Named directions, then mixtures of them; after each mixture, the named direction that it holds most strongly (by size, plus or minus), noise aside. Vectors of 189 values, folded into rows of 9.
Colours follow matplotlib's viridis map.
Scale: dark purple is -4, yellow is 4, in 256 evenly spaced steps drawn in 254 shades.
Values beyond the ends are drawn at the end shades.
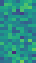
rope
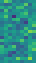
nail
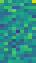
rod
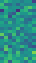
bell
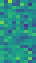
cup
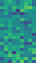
rope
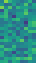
nail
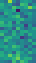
cup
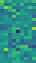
rod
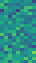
bell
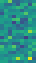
nail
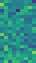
bell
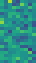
cup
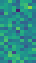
rope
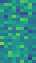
nail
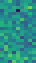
bell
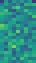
rod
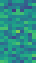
rope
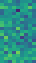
bell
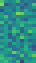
rope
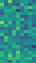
cup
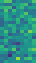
nail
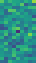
rod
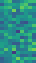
rope
